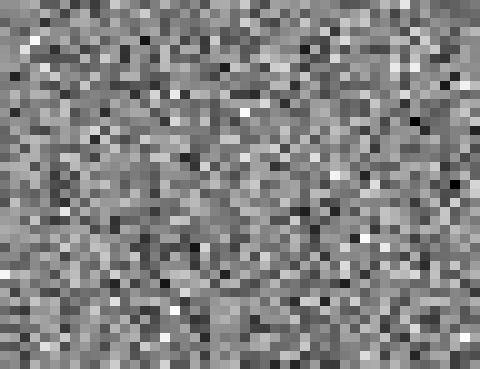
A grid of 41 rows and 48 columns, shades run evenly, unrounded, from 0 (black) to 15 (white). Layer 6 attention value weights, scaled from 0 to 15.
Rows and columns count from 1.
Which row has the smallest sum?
37
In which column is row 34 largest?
12
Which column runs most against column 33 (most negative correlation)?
36
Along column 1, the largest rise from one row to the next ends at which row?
31
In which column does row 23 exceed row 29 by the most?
20
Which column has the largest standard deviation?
42
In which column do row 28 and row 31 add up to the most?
35
